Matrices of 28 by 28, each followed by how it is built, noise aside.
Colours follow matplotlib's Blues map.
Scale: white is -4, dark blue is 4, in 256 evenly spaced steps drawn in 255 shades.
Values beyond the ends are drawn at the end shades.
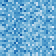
repeating rows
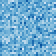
repeating rows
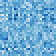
low rank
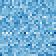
uneven rows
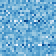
uneven rows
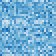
low rank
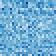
low rank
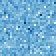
sparse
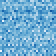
repeating columns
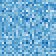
low rank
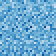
repeating columns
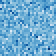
diagonal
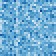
repeating rows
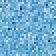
sparse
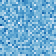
repeating rows
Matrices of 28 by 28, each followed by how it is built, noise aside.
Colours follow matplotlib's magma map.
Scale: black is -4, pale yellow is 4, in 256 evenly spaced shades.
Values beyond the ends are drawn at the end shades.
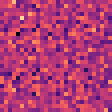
repeating rows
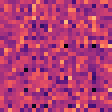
low rank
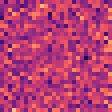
repeating rows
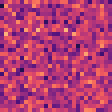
repeating rows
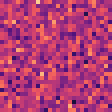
repeating rows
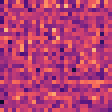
blocks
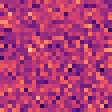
Toeplitz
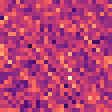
Toeplitz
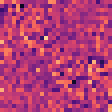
block diagonal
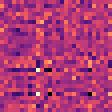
low rank
